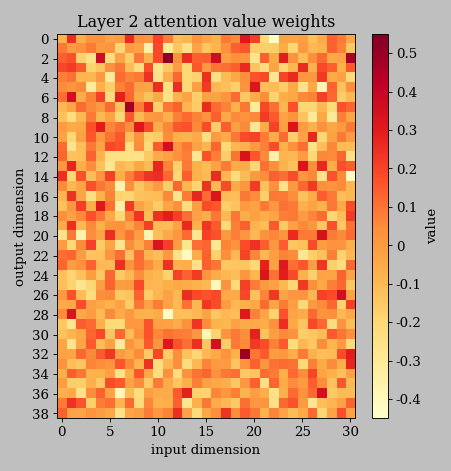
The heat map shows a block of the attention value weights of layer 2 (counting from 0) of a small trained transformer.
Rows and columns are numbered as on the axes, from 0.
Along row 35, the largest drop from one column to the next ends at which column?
21
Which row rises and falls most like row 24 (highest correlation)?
8
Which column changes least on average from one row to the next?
0
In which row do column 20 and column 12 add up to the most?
5
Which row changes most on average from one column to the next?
2
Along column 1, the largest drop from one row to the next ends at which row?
29
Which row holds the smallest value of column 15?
30
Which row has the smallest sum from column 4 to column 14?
12
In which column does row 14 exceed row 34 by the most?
10
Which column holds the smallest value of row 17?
6
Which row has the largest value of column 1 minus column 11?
28
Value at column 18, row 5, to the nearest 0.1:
-0.2
